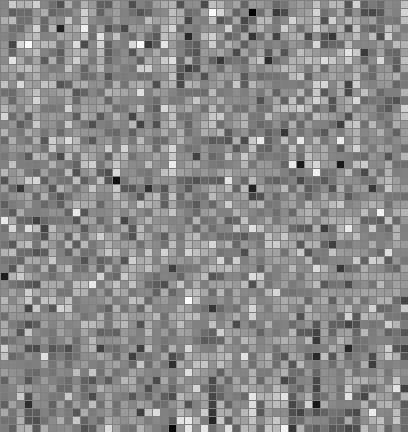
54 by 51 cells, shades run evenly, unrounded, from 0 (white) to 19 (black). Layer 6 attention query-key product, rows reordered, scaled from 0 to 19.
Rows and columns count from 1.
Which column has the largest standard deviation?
40
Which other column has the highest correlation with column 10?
48
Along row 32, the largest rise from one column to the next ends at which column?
39
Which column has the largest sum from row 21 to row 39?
38
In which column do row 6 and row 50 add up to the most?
19
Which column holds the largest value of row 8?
34
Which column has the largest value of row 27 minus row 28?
1
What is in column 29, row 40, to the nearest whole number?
8
